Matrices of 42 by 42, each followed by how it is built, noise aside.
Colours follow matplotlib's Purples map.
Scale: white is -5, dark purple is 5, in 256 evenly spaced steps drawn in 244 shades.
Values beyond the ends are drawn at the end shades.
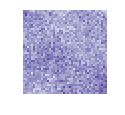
smooth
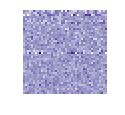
uneven rows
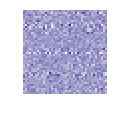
uneven rows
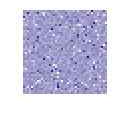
sparse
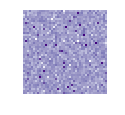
sparse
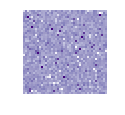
sparse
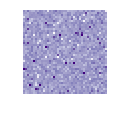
sparse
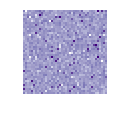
sparse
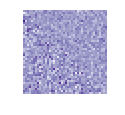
lower triangular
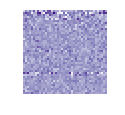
uneven rows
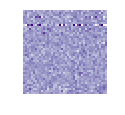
uneven rows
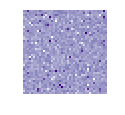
sparse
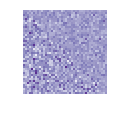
lower triangular
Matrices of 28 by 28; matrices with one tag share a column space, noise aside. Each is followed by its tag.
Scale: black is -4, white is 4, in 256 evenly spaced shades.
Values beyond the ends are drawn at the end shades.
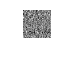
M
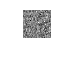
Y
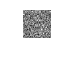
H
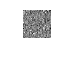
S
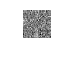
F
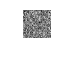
S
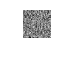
M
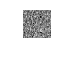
Y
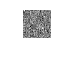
S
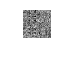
F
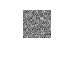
H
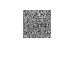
M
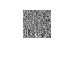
F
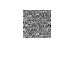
H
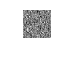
Y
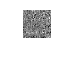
M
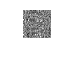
F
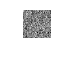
S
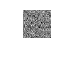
H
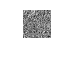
M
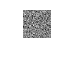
H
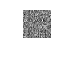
F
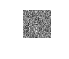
Y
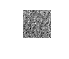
S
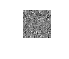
M
